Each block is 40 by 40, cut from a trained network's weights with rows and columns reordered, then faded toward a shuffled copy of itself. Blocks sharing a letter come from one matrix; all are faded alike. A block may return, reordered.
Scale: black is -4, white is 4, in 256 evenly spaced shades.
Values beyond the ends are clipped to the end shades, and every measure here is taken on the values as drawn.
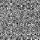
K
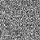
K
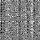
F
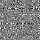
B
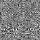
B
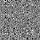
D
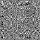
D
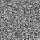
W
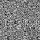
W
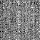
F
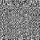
K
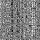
F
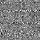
B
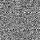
W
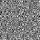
K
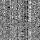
F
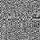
K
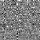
D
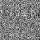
K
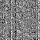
F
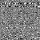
B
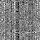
F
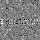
B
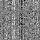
F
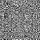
K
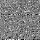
B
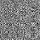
K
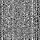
F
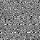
B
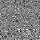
B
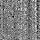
F
